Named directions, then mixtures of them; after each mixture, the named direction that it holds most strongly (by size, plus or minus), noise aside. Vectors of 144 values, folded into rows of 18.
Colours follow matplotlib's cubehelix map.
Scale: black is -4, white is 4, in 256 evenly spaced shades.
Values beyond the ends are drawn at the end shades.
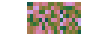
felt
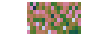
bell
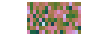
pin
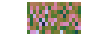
pin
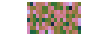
pin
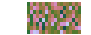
pin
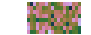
bell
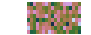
bell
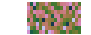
bell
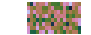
pin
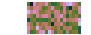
felt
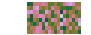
felt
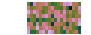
pin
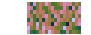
bell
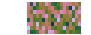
bell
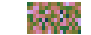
felt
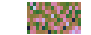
bell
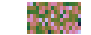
felt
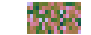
felt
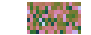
pin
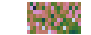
bell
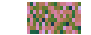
pin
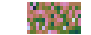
bell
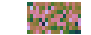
felt
